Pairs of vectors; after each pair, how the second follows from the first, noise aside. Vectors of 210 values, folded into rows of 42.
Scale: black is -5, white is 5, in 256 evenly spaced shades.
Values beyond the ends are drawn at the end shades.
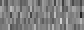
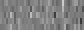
negated, partly zeroed.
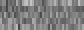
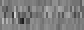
wrapped around, negated, partly zeroed.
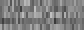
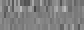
negated, partly zeroed.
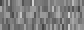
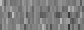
negated, partly zeroed.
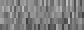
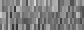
reversed, negated.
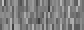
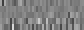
negated, partly zeroed.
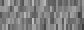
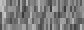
reversed, negated.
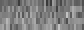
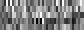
wrapped around, scaled up.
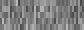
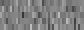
wrapped around, negated, partly zeroed.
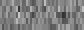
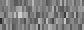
reversed, negated.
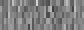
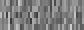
reversed.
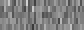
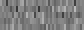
wrapped around, negated, partly zeroed.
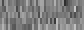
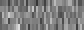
reversed, negated.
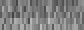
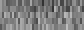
reversed, negated.
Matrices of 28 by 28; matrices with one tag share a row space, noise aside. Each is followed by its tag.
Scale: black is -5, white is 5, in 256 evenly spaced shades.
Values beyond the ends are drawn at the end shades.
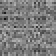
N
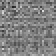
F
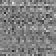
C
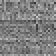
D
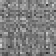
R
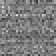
F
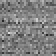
F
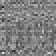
F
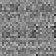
D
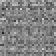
F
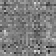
N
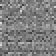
R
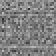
F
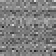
C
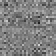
N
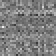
F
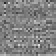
N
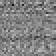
C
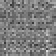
C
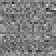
C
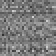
C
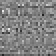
F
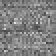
N
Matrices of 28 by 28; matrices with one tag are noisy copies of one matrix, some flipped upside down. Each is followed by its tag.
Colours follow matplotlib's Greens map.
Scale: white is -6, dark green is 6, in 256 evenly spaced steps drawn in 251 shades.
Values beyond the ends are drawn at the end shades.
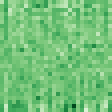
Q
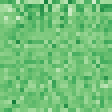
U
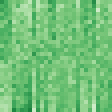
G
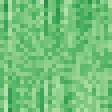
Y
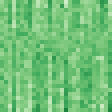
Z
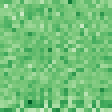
U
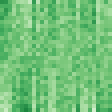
G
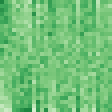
G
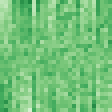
G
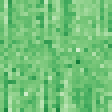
Y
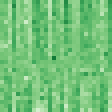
Z
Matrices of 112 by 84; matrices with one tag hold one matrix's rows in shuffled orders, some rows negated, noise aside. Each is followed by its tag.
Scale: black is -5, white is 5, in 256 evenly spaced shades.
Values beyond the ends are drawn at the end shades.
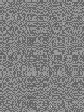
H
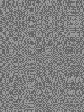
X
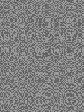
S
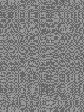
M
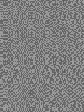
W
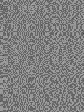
W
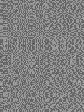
W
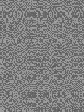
H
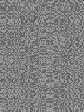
M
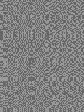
W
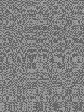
H
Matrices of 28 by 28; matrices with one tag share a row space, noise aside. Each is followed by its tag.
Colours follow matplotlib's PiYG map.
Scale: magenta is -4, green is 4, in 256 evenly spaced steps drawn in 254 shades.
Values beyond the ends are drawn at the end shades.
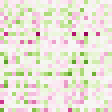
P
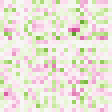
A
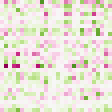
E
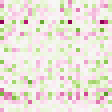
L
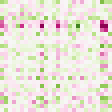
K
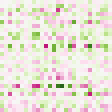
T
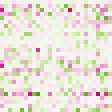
L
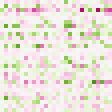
E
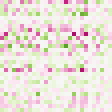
P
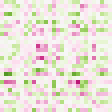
A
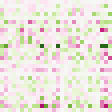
K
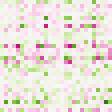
E
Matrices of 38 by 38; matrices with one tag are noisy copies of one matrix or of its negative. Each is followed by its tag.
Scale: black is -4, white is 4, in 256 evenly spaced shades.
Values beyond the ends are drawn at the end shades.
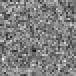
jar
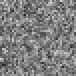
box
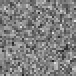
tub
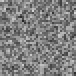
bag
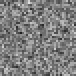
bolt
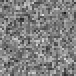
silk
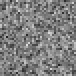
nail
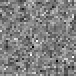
silk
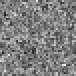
jar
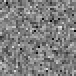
box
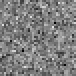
jar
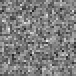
bag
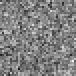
tub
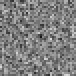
bolt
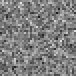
box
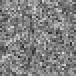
jar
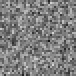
tub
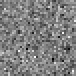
tub
